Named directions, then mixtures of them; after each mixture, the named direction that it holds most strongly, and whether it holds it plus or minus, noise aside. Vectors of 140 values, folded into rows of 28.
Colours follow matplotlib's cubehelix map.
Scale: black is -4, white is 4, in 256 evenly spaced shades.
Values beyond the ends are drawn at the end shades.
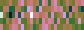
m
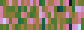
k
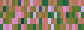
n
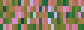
n, plus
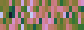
m, plus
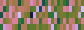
n, plus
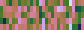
k, minus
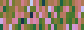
n, plus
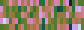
k, plus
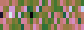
m, minus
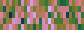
n, plus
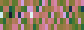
m, plus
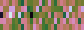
m, minus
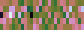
m, minus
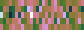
m, plus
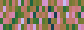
n, minus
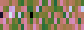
m, minus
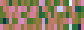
k, minus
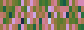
n, plus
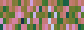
n, plus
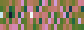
m, plus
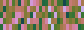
n, plus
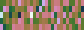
m, plus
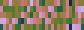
k, plus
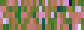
k, plus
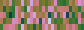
n, plus
